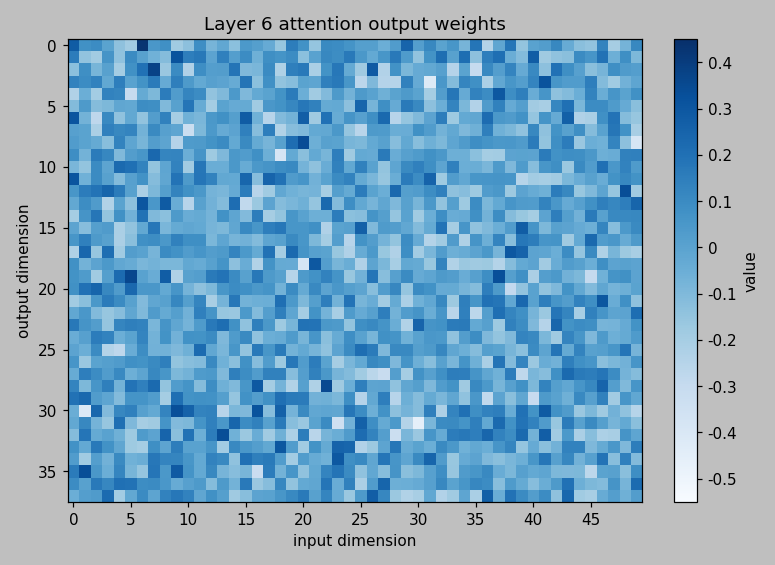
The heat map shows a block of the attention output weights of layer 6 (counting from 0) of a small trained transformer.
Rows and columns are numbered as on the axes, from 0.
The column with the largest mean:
43
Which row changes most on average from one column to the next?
2
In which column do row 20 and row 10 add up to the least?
38
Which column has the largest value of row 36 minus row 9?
18
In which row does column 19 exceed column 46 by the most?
17
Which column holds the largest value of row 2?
7
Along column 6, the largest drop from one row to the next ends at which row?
1
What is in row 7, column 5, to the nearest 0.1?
0.1
